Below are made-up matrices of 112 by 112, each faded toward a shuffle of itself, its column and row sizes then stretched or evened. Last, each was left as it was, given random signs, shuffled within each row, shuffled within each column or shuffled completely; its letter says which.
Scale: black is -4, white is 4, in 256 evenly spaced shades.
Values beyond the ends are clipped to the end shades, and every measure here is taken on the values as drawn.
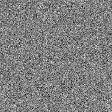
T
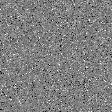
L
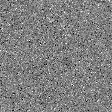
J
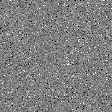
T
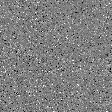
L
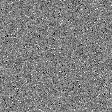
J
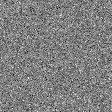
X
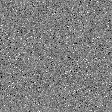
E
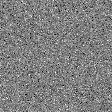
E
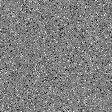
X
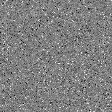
J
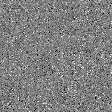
T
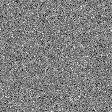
E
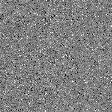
L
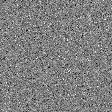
E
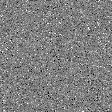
J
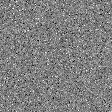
X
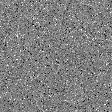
X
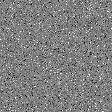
J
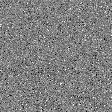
E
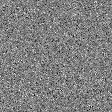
X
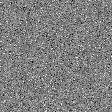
X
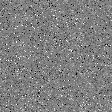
E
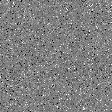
T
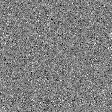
L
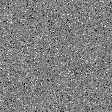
J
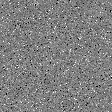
X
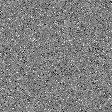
X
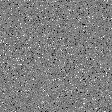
E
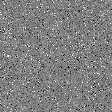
T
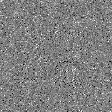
T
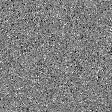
X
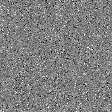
J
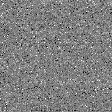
T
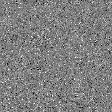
T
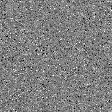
T
